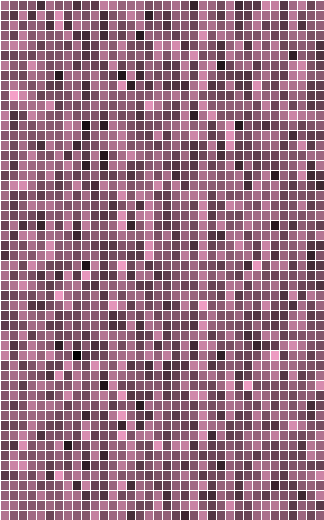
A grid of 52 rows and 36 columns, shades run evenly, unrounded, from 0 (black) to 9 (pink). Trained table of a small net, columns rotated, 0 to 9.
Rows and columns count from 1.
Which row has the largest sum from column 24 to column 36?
12
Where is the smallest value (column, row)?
9, 36
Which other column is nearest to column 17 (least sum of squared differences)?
6
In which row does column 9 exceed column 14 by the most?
8
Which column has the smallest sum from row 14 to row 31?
35
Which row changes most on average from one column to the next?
23
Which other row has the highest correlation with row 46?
16
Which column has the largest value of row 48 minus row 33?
7
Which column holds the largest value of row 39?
28
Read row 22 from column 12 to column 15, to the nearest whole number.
3 4 8 4
